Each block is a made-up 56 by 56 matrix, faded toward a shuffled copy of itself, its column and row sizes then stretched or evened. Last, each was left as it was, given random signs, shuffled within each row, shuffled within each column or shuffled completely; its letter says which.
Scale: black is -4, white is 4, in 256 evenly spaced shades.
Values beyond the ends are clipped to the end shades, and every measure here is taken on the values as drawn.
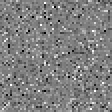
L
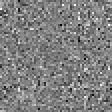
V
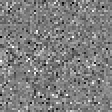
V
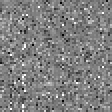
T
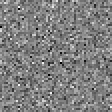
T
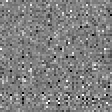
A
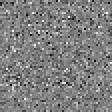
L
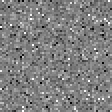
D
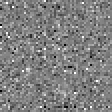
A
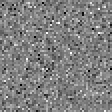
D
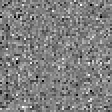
V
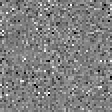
A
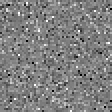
D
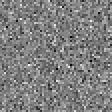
T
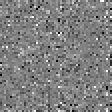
V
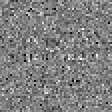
A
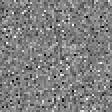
D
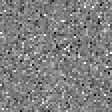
D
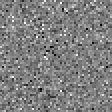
D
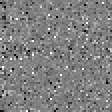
V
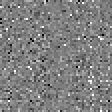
A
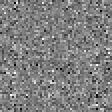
V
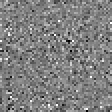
V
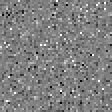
D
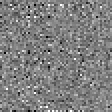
A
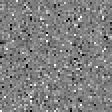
T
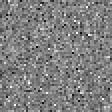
D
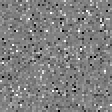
L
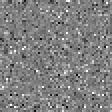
V
